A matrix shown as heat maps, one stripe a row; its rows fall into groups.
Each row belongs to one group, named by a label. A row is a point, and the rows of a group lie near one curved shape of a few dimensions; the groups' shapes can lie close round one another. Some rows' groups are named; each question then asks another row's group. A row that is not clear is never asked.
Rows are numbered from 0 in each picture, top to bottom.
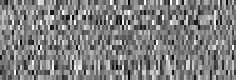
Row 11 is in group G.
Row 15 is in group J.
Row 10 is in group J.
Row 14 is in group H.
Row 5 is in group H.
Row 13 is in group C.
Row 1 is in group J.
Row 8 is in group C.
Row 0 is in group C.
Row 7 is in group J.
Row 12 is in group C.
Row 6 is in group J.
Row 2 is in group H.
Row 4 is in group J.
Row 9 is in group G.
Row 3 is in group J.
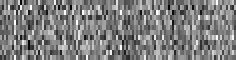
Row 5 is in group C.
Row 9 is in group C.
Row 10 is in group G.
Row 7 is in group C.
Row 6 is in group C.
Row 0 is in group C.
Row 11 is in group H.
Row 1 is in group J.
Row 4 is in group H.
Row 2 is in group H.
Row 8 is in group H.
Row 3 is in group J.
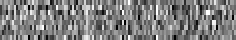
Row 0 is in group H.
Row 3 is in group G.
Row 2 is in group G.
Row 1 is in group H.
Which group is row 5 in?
J
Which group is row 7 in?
H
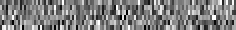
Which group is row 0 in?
G
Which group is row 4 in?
J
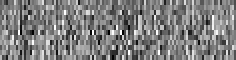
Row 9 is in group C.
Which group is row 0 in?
C
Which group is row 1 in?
C
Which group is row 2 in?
H
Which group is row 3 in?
C
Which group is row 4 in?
C
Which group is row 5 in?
C
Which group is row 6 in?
C
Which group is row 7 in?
J
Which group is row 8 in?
H
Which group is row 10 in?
H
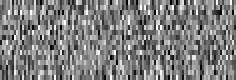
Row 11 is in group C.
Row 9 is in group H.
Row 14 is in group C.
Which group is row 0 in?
J
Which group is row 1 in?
H
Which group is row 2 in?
G
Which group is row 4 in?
H
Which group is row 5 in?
C
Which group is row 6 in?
H
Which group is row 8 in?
G
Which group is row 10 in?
J
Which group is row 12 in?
C
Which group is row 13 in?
G
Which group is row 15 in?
C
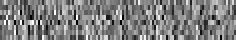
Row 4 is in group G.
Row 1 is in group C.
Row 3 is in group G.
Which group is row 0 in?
C
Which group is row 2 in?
C
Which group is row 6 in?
H
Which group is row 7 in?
H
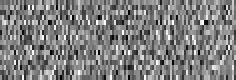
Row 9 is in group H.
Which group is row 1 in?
H
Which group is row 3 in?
J
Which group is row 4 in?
G
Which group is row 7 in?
H
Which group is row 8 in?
C
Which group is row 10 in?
H
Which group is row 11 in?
J
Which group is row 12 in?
H
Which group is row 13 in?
C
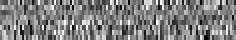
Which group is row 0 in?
C
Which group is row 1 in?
J
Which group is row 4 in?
H
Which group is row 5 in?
J
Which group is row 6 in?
C
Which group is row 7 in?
G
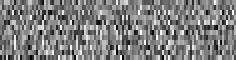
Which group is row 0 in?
H
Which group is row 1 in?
J
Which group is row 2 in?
G
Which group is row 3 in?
J
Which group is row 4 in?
J
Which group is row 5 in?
J
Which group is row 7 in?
H
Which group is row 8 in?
H
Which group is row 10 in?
J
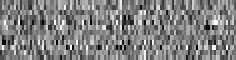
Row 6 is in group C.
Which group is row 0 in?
C
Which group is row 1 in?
H
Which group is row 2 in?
H
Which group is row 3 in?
C
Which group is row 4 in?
C
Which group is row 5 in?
G
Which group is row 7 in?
J
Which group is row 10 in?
H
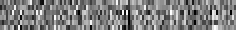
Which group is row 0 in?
H
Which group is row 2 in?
J
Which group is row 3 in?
C
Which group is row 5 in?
C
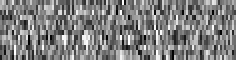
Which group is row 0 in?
J
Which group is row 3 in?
J
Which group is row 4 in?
H
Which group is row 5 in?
C
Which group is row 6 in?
G
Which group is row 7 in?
H
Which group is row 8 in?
H
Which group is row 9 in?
H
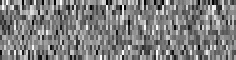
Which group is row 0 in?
G
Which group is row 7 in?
G
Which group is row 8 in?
J
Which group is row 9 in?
H
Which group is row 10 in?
G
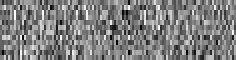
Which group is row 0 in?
J
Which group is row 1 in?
H
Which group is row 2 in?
H
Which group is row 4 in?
C
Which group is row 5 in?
H
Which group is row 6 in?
C
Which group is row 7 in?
G
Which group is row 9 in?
G
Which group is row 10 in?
J
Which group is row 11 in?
G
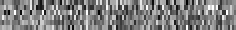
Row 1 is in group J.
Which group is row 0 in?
H
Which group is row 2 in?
J
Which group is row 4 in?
G
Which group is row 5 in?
J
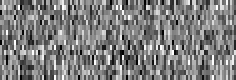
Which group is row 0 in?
C
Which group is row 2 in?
G
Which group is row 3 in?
H
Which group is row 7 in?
G
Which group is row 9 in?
C
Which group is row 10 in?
G
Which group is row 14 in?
H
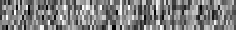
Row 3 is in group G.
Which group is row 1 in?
H
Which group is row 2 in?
C
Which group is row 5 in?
C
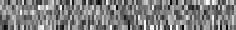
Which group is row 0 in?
J
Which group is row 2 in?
G
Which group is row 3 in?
C
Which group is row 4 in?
H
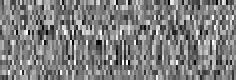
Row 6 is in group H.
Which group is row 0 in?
J
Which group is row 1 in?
H
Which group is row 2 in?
J
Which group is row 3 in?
C
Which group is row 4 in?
J
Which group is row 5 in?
H
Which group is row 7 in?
H
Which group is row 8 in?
J
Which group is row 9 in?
J
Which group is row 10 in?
J
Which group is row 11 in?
J
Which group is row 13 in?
J
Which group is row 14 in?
G
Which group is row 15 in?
G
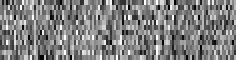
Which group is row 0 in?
G
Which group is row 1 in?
J
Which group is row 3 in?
H
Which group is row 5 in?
G
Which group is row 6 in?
J
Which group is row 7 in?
H
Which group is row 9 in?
G
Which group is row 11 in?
H
